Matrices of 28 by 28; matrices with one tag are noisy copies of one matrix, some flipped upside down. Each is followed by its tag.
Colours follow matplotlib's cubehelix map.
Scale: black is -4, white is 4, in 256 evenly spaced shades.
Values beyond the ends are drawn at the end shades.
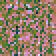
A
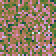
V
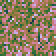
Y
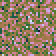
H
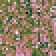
Y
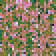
Y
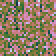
A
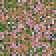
V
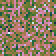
V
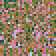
V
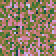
A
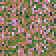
V
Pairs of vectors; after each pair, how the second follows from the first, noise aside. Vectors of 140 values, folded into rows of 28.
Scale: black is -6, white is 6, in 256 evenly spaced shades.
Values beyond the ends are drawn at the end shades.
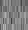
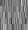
sign-scrambled.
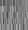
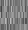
wrapped around.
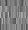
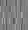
partly zeroed.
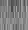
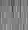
partly zeroed.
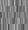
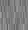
negated, shrunk.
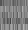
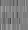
partly zeroed.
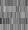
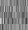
sign-scrambled.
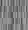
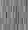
wrapped around, partly zeroed.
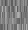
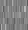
wrapped around, partly zeroed.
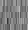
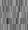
sign-scrambled.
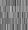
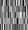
wrapped around, scaled up.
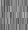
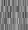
sign-scrambled.
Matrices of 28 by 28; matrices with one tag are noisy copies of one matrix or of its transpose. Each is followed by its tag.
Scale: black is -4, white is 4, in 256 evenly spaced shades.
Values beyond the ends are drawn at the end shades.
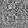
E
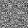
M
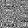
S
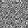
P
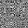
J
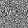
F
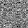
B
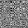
J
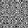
P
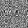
F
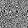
F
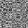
B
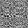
E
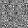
M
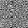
F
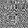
E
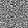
F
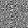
F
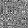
J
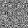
M
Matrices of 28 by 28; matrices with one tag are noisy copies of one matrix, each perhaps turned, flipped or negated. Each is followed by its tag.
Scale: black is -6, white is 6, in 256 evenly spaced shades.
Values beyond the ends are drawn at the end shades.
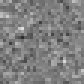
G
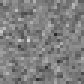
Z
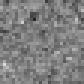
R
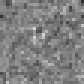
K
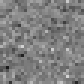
G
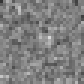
K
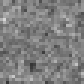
R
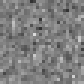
Z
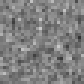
Z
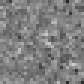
K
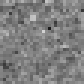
R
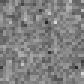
G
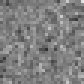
K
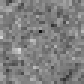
R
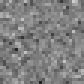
G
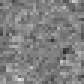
R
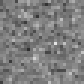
Z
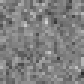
G
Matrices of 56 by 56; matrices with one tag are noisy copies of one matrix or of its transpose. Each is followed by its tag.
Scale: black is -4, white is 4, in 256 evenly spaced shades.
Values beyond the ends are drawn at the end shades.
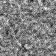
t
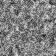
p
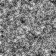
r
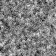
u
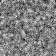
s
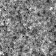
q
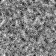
s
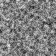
t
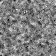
s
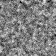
u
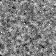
s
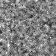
t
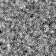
t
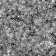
q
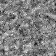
p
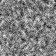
s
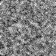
s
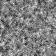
u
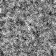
r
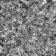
u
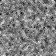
s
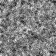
r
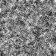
r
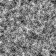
r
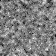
u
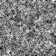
q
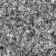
q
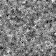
q
